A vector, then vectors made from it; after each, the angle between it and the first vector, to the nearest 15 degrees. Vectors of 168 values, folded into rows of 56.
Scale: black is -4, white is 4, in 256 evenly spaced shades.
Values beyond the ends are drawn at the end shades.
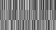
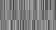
30 degrees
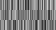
150 degrees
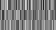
60 degrees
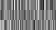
60 degrees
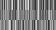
15 degrees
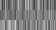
45 degrees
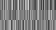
15 degrees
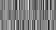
30 degrees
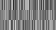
30 degrees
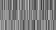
30 degrees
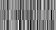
105 degrees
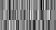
60 degrees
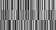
165 degrees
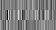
75 degrees
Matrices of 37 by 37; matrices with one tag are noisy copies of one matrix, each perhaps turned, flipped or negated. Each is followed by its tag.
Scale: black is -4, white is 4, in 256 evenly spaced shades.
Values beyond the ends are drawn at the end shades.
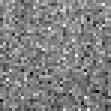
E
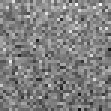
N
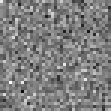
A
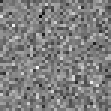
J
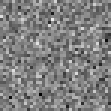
J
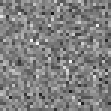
J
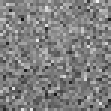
E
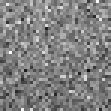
E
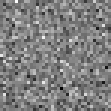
J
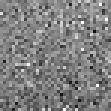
N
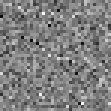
J
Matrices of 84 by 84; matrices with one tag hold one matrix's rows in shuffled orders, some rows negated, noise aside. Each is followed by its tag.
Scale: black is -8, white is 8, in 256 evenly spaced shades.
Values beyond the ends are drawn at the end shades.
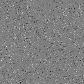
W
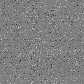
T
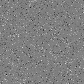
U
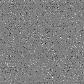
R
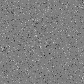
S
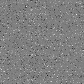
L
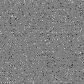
R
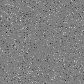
W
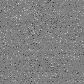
T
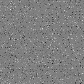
R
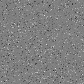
S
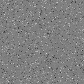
S
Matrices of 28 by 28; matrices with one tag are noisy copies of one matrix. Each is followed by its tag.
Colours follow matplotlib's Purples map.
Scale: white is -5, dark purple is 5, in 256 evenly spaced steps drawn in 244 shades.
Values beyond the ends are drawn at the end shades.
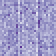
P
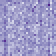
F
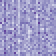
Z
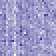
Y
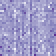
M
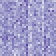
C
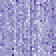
M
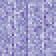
C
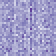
M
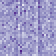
P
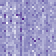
Y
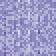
Z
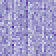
C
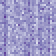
F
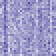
F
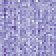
Z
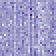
M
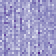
Z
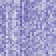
Y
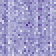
F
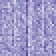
C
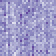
Y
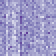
Y
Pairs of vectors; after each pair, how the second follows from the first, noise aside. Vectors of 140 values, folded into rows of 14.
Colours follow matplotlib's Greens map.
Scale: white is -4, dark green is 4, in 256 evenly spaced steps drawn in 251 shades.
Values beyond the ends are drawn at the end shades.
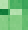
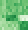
reversed, negated.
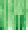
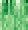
reversed.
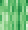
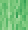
wrapped around, negated, shrunk.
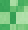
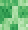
reversed, negated.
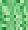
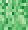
reversed.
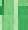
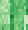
reversed, negated.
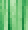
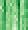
reversed.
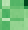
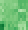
reversed, shrunk.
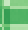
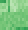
wrapped around, negated, partly zeroed.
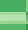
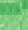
wrapped around, negated, shrunk.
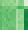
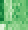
reversed.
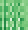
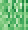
reversed.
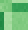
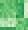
reversed, negated.
